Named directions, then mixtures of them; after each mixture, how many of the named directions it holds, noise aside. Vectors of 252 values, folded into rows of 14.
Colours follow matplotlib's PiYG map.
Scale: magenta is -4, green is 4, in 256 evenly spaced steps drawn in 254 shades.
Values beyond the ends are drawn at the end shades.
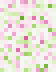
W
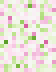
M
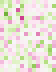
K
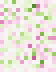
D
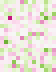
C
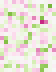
three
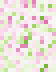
two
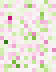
two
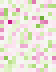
four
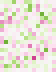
three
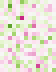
four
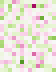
three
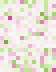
one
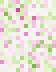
one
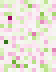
two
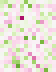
four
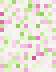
two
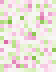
four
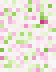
four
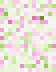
three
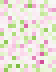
one
